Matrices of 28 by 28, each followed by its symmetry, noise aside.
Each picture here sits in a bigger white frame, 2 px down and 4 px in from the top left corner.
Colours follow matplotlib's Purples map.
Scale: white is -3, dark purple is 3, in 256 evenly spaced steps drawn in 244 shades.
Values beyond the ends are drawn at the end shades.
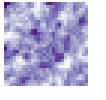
symmetric.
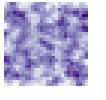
same after a half turn.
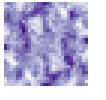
same after a half turn.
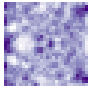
mirrored top to bottom.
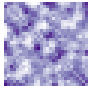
symmetric.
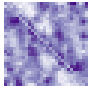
same after a half turn.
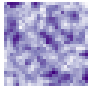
symmetric across the other diagonal.
